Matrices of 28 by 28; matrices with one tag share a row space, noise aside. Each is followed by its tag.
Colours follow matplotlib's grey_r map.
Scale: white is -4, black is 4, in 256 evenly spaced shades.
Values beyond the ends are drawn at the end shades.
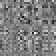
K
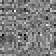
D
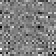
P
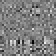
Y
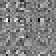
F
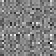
Y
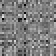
D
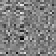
F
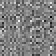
Y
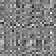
Y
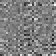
K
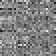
D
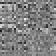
D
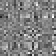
K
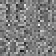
F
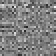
D
